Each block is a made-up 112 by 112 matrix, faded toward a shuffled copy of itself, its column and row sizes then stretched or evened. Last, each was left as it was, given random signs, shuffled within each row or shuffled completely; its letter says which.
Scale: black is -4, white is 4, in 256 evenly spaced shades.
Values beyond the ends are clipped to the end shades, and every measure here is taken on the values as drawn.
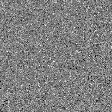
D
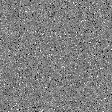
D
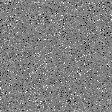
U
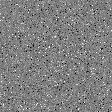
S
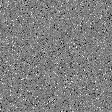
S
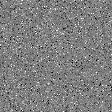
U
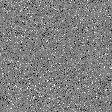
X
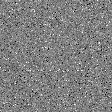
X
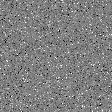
S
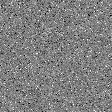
S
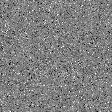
X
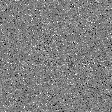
X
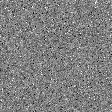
S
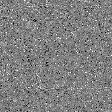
D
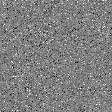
U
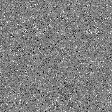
U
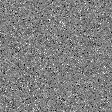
S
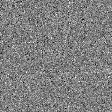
D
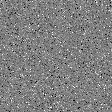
S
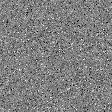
X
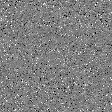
X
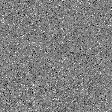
U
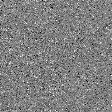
U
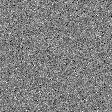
S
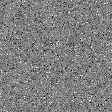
D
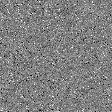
U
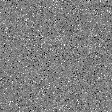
U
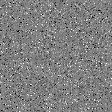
D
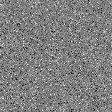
D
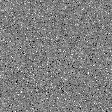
S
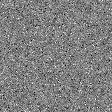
S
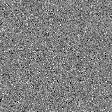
D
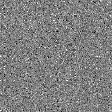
D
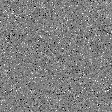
X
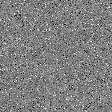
X
